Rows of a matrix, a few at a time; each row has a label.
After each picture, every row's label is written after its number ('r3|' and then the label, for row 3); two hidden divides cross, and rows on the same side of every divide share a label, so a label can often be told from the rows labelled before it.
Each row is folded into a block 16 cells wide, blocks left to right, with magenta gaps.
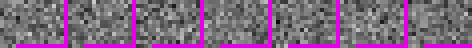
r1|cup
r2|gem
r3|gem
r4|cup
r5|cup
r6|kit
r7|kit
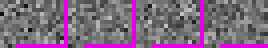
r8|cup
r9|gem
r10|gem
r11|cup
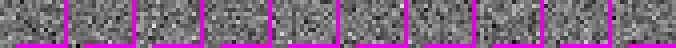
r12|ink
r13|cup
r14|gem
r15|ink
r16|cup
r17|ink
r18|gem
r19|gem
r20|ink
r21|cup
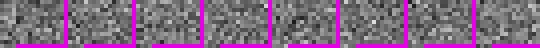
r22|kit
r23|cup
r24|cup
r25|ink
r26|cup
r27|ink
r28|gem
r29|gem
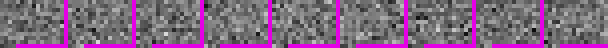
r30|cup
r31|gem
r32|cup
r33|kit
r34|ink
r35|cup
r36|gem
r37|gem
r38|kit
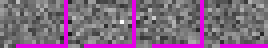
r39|cup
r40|kit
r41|gem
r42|gem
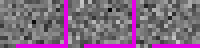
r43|gem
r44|ink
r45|ink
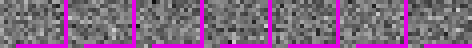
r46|ink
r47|kit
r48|kit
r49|cup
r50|ink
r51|cup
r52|kit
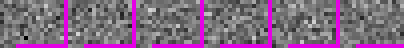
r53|gem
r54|ink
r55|cup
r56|kit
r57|cup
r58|ink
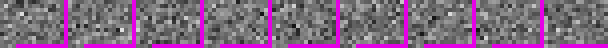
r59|kit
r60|cup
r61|ink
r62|cup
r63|ink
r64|cup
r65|cup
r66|cup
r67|ink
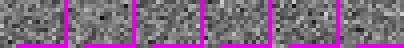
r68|cup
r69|ink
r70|gem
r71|cup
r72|kit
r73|gem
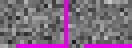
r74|kit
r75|ink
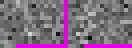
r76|cup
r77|ink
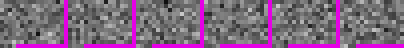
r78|gem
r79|gem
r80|kit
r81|ink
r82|gem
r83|ink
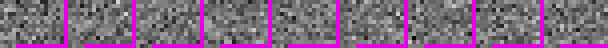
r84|kit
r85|kit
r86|cup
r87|kit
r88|kit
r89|kit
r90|cup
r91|kit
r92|ink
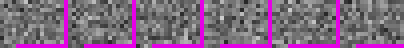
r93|gem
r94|gem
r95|cup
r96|cup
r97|cup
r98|cup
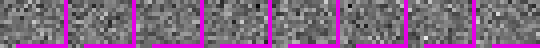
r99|kit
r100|gem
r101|kit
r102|kit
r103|kit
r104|ink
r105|gem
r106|ink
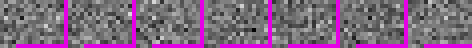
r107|kit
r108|gem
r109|cup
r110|cup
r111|kit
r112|cup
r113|kit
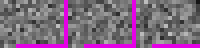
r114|gem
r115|kit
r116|gem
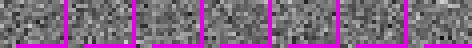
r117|cup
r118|gem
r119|cup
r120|cup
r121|ink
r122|gem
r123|cup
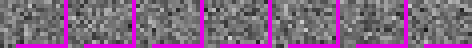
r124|cup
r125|kit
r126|gem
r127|ink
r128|cup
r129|cup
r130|cup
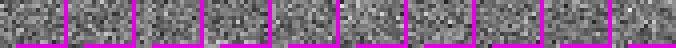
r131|ink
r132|cup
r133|kit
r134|ink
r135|gem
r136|cup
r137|cup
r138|kit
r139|cup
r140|ink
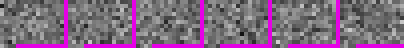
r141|kit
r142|gem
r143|cup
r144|gem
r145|cup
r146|cup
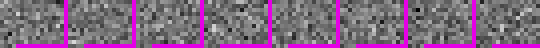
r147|gem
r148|cup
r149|ink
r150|ink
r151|ink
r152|gem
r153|gem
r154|gem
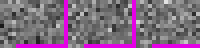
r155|gem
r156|ink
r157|cup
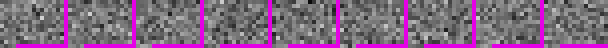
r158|cup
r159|kit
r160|kit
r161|cup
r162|gem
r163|kit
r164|cup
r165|ink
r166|ink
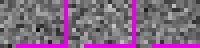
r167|cup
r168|gem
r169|gem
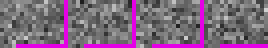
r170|cup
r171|gem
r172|ink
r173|cup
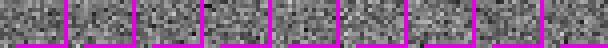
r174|cup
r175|cup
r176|gem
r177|kit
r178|cup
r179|cup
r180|kit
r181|ink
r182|ink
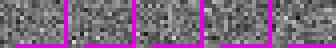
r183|gem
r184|cup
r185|ink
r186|cup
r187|gem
